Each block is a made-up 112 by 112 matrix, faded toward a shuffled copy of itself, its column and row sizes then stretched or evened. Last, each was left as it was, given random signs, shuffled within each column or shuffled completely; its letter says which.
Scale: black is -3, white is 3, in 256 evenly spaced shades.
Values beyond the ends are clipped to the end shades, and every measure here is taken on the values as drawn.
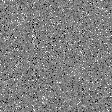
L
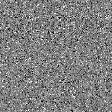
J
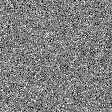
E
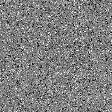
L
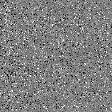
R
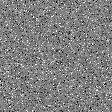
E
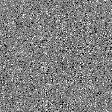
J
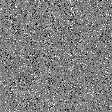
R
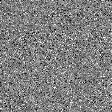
R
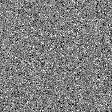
L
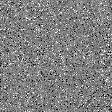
R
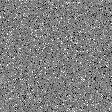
E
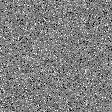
E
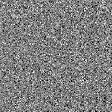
J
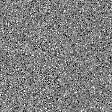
L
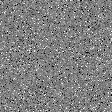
E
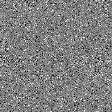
J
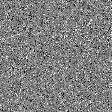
L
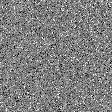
E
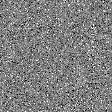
L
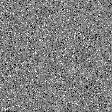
L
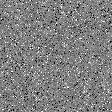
E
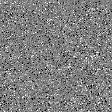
R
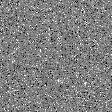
L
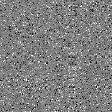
J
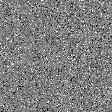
L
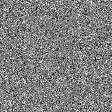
R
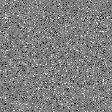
J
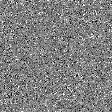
R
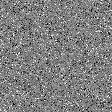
E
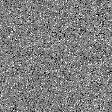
L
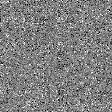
J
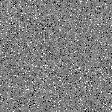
L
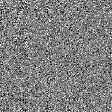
J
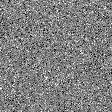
E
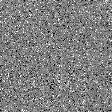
R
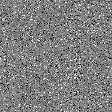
R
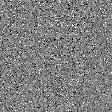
J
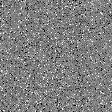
L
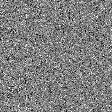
L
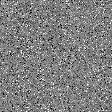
L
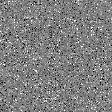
R
